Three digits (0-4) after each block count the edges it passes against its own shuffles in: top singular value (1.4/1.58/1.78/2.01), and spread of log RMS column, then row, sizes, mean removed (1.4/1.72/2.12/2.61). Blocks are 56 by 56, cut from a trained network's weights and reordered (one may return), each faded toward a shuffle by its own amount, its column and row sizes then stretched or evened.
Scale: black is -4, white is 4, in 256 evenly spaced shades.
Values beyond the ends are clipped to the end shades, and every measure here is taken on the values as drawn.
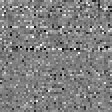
3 0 3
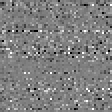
1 0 4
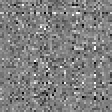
3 3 2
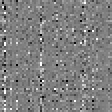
2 4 2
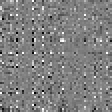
4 4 3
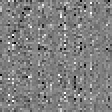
0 4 1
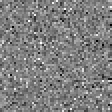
0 1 0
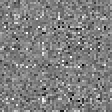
0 1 3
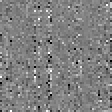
0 4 1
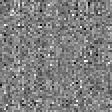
1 2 2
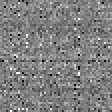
0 3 1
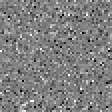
0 0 1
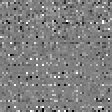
0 2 4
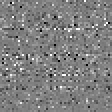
2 1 3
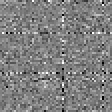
3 1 3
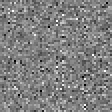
1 2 0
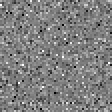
0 0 0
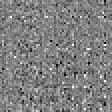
0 2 2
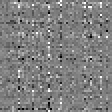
1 4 2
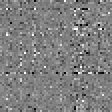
1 3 3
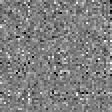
0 2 2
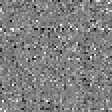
2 0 2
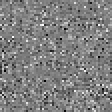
2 1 2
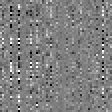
4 4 0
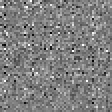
0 2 2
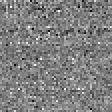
0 1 2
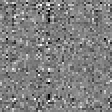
3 3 2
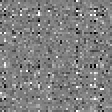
4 3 2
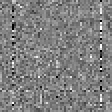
3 2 0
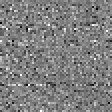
1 1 3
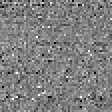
0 1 2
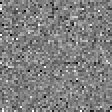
0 0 2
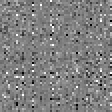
1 4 2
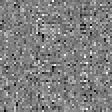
3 3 0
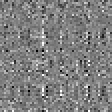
4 3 3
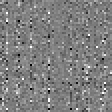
0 4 1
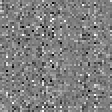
3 3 1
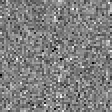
1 0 0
